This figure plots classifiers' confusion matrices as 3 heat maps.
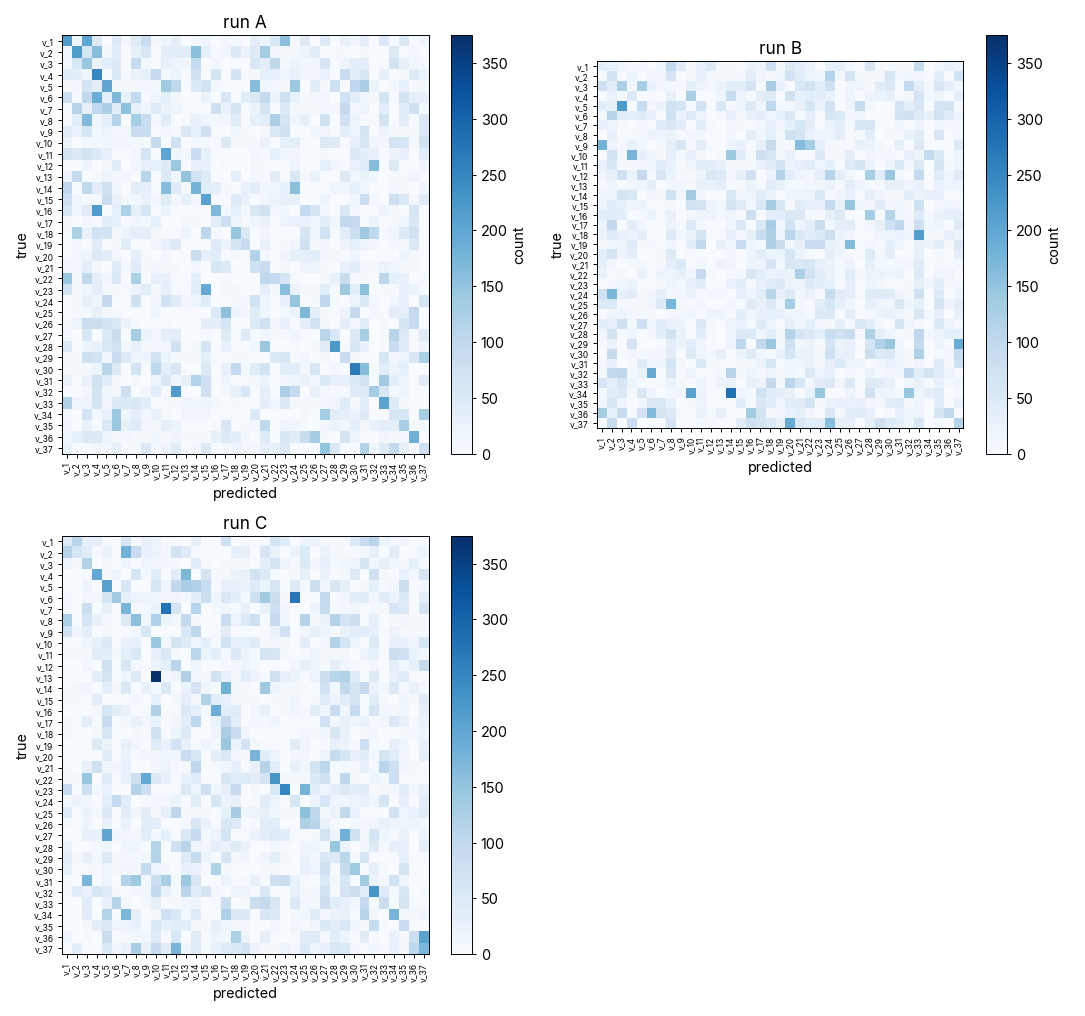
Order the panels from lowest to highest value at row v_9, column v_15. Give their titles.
run C, run B, run A
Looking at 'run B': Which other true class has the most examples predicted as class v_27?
v_5
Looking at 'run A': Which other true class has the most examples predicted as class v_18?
v_30
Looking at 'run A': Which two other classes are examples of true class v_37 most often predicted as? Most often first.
v_27, v_31
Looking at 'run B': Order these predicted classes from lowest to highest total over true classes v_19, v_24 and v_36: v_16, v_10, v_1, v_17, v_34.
v_34, v_10, v_17, v_16, v_1
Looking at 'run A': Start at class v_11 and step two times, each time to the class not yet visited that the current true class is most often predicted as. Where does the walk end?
v_24
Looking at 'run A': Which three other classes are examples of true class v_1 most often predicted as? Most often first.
v_3, v_23, v_9
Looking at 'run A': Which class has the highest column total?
v_4
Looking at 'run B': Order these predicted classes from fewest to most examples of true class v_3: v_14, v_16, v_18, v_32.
v_14, v_16, v_32, v_18
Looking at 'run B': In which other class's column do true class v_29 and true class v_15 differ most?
v_37
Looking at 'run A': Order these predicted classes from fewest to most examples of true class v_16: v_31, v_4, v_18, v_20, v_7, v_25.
v_31, v_18, v_20, v_25, v_7, v_4
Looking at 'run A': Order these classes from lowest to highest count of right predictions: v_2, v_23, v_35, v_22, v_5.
v_22, v_35, v_23, v_5, v_2
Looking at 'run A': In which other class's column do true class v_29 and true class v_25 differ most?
v_17
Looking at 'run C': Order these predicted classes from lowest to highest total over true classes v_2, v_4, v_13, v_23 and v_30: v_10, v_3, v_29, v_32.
v_3, v_32, v_29, v_10
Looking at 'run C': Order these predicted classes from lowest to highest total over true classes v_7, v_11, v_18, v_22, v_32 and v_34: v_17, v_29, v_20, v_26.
v_20, v_26, v_29, v_17
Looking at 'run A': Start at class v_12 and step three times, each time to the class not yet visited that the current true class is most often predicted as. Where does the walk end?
v_15
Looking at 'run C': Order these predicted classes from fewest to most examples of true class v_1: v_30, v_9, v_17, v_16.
v_16, v_9, v_30, v_17
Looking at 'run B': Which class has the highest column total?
v_18
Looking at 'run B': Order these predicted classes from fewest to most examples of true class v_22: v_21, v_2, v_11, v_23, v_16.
v_2, v_23, v_16, v_11, v_21
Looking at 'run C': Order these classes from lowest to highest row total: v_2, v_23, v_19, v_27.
v_19, v_2, v_27, v_23
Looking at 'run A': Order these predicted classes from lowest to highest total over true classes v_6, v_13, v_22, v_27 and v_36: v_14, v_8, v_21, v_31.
v_14, v_31, v_21, v_8
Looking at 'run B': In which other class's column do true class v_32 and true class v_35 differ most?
v_6
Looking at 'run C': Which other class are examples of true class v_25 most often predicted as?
v_18
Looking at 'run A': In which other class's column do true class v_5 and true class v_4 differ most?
v_20
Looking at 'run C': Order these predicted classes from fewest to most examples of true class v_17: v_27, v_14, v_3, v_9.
v_9, v_3, v_27, v_14
